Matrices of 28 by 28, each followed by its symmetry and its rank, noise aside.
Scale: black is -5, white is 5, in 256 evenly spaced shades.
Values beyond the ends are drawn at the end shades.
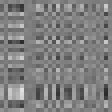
no symmetry, rank one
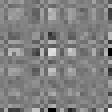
symmetric, rank one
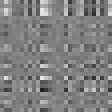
no symmetry, rank one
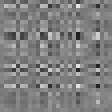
no symmetry, rank one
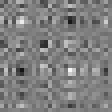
symmetric, rank two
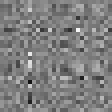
no symmetry, rank three
